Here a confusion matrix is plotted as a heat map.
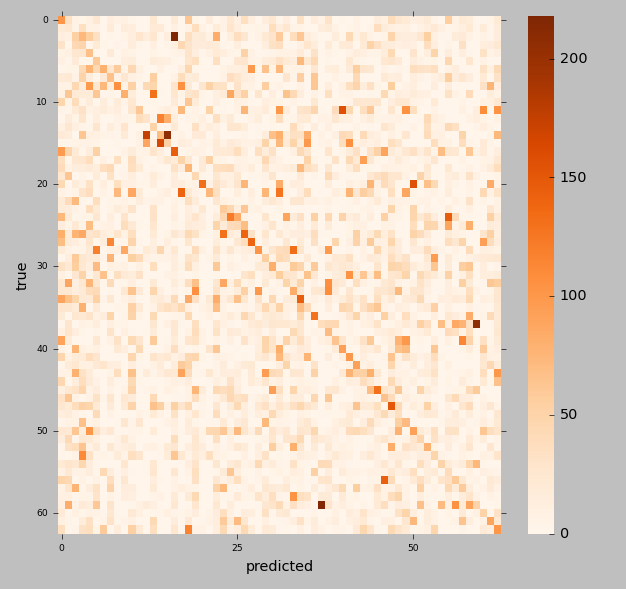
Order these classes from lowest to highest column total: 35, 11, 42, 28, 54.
54, 11, 28, 35, 42
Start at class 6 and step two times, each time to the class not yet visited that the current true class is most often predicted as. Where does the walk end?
7
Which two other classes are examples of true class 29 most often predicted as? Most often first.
53, 7
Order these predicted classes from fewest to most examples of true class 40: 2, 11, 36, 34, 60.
36, 34, 11, 60, 2
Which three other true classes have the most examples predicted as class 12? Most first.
14, 15, 8
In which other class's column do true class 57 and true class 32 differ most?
38
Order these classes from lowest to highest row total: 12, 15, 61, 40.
12, 61, 40, 15
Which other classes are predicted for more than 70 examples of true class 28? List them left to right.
5, 9, 33, 38
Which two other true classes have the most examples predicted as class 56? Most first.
59, 37
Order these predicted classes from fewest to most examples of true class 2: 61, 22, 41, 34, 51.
61, 51, 41, 34, 22
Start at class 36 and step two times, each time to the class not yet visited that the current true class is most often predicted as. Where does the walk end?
33
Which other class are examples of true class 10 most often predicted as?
18
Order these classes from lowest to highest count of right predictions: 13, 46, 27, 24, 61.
13, 46, 61, 24, 27
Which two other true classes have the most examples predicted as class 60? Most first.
11, 27
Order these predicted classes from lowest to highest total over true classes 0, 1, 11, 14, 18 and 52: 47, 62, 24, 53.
53, 24, 47, 62
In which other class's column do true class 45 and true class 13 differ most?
30
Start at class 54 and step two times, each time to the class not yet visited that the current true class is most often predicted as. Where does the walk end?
37
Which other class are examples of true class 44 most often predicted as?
62
